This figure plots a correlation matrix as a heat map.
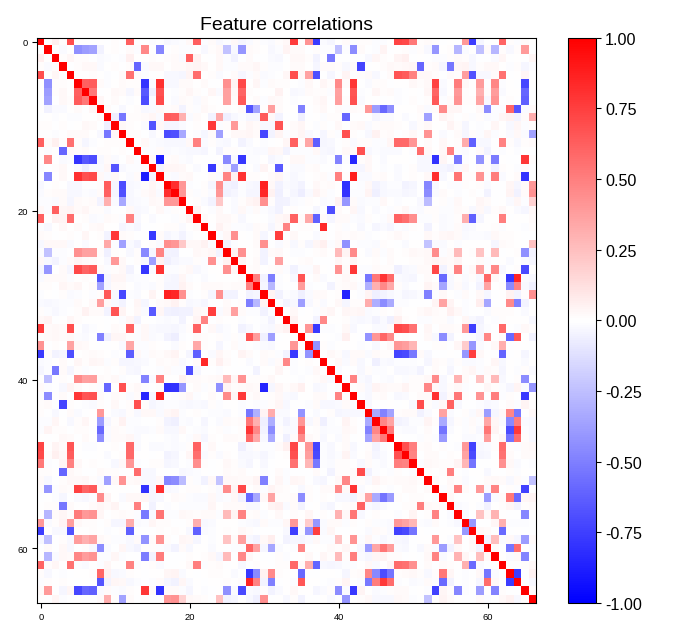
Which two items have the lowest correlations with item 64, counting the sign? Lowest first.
63, 8
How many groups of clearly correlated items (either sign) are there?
8
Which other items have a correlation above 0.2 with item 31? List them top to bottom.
8, 44, 54, 63
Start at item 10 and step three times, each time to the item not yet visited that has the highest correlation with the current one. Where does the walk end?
26
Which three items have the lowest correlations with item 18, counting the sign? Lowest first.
41, 11, 52
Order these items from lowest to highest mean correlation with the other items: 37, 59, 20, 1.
37, 1, 20, 59
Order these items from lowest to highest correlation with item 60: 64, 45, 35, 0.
0, 45, 35, 64
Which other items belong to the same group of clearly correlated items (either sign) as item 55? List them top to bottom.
3, 13, 43, 51
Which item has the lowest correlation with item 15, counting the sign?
23
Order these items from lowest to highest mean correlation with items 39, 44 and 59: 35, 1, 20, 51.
20, 35, 1, 51
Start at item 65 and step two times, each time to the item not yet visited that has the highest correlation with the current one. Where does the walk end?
1
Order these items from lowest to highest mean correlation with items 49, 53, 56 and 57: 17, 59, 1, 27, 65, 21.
65, 1, 17, 59, 21, 27
